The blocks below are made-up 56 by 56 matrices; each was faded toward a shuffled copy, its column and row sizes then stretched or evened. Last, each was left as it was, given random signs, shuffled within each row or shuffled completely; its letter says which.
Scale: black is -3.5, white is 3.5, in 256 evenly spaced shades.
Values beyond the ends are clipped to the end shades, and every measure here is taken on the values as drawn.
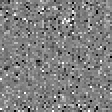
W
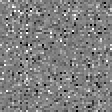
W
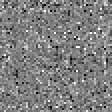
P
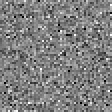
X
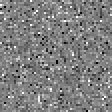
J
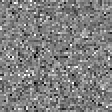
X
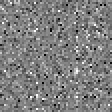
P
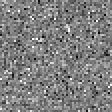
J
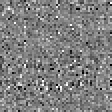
W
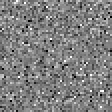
X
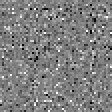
W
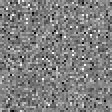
W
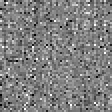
W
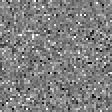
X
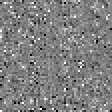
W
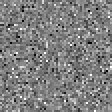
J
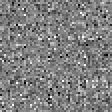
W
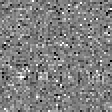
W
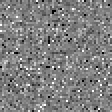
X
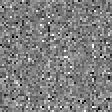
P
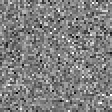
J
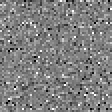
X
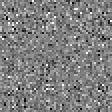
W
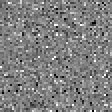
W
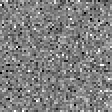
X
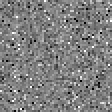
J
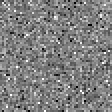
J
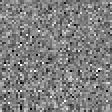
W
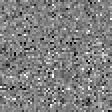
W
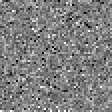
J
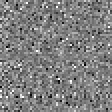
W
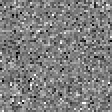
P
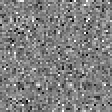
W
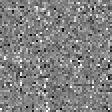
P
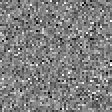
J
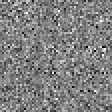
P
